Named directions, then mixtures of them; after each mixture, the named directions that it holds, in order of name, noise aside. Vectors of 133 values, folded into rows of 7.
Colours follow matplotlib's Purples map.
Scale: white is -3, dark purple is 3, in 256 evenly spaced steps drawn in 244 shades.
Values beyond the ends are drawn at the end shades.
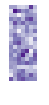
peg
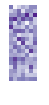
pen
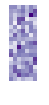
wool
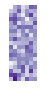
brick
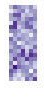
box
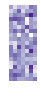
brick, pen, wool.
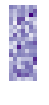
wool.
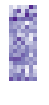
brick, peg, pen.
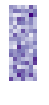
peg, wool.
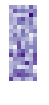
peg, wool.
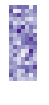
peg.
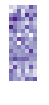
box, brick, pen.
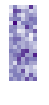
box, brick, peg.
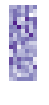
wool.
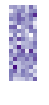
box, pen, wool.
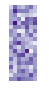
peg, pen, wool.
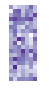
box, peg, pen.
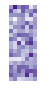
peg, pen, wool.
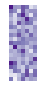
brick.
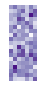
box, wool.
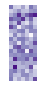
box, pen, wool.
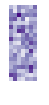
brick, peg, pen.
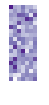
box, brick, pen.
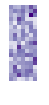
wool.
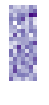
pen, wool.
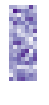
peg.
